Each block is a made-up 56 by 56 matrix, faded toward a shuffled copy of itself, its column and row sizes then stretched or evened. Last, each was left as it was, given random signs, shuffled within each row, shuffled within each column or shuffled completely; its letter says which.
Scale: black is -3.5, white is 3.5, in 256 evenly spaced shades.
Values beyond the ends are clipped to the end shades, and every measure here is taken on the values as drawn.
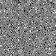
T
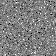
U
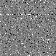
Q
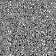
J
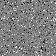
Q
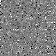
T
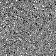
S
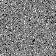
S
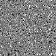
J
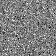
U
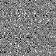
T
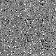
J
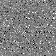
Q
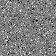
U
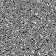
U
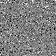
Q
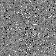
J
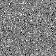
J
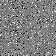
J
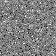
U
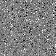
S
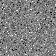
U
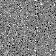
S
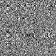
T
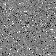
Q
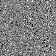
S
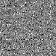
T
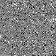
J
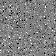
S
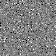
J
